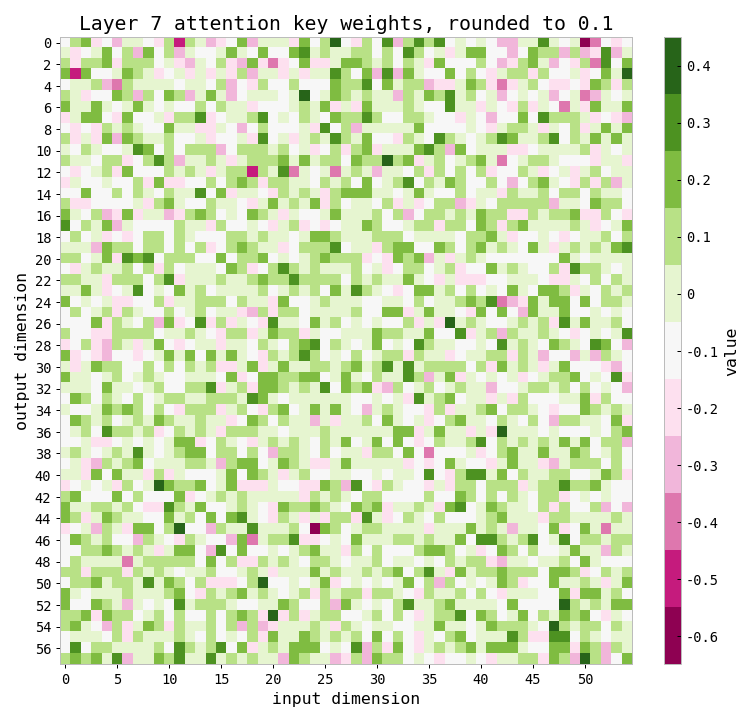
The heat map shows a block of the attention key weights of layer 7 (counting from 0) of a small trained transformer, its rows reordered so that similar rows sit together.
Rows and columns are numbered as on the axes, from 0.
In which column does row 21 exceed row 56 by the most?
49
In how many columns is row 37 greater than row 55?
20
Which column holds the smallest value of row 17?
5
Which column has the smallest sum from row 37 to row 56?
52
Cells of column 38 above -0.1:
38
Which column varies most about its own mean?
42
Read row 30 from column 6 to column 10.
-0.1 -0.1 0.1 -0.1 0.1
